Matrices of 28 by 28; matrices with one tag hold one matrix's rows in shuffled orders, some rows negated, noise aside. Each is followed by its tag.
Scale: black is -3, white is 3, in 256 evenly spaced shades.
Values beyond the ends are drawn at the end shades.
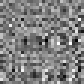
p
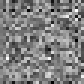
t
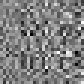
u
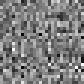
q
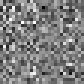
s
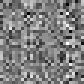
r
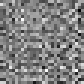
p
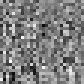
s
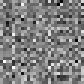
q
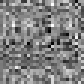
t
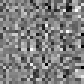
u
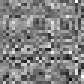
t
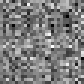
t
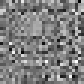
p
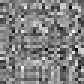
p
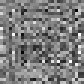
p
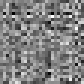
t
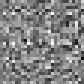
t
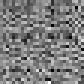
t
